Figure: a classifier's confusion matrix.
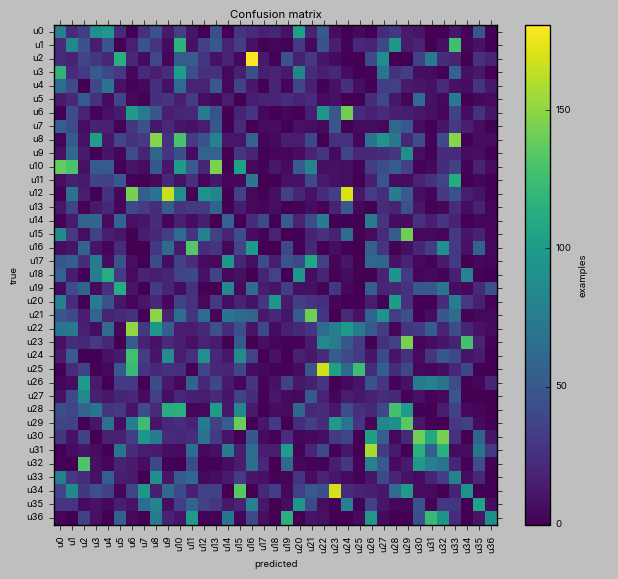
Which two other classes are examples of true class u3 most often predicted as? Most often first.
u0, u10
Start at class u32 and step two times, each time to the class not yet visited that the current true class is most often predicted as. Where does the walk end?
u16
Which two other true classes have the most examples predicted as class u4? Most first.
u18, u0
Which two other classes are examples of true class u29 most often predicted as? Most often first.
u15, u7
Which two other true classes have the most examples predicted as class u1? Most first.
u10, u34
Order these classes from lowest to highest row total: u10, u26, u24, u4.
u4, u26, u24, u10
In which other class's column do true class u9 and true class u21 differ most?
u8
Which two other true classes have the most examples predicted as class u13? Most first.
u10, u28
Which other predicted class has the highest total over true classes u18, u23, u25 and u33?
u22
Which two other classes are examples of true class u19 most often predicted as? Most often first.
u5, u14
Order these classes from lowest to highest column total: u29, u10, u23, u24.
u23, u24, u29, u10
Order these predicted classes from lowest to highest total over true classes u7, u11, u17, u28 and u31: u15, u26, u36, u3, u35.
u36, u35, u15, u3, u26
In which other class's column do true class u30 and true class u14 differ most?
u32
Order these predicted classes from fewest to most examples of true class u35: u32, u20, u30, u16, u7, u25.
u25, u32, u30, u7, u16, u20
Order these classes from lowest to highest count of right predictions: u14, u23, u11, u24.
u11, u24, u14, u23
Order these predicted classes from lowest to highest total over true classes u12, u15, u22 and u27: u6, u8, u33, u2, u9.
u2, u33, u8, u9, u6
